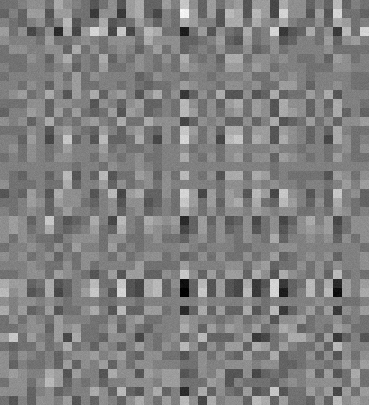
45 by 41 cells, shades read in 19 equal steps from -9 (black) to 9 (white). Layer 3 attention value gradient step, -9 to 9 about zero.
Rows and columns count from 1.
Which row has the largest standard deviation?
33
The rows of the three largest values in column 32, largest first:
2, 22, 23
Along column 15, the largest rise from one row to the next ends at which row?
5
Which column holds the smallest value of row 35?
21
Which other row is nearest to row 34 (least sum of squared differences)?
19
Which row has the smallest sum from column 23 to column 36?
42
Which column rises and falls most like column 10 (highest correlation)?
41
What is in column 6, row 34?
1
